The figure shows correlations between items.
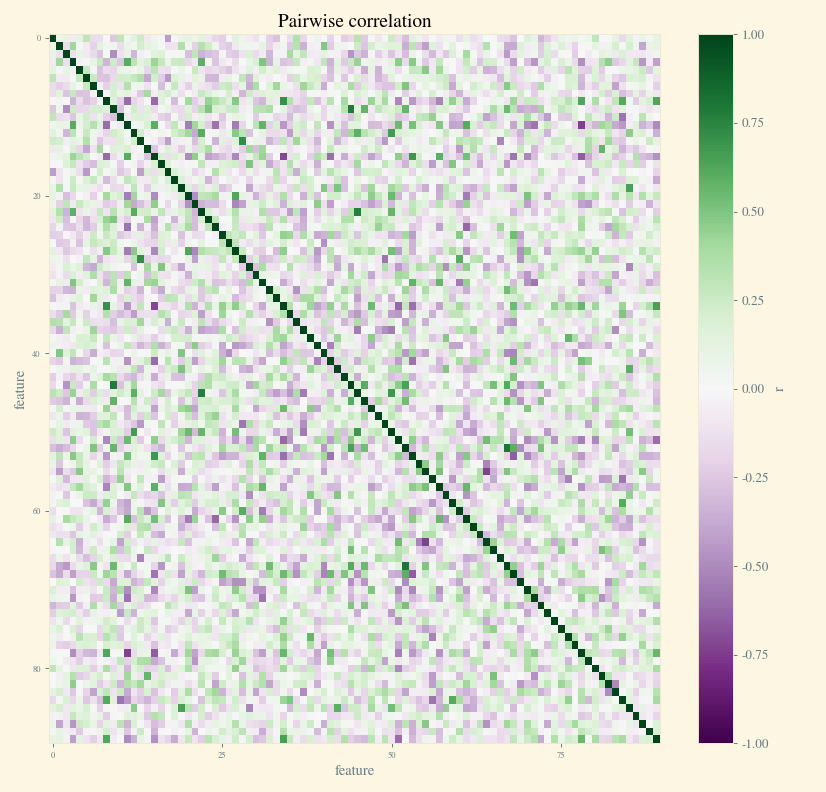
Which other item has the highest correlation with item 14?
81
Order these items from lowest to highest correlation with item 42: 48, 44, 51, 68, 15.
68, 15, 48, 44, 51
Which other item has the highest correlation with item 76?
38
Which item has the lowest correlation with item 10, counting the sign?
84
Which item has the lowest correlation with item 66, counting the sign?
13
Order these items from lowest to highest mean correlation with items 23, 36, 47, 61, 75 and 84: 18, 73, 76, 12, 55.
55, 18, 12, 73, 76
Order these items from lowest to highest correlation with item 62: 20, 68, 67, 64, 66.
66, 20, 64, 67, 68
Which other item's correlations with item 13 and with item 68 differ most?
36
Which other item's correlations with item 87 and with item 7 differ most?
3
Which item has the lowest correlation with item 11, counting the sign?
78
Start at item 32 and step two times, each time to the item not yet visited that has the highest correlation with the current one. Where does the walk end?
52
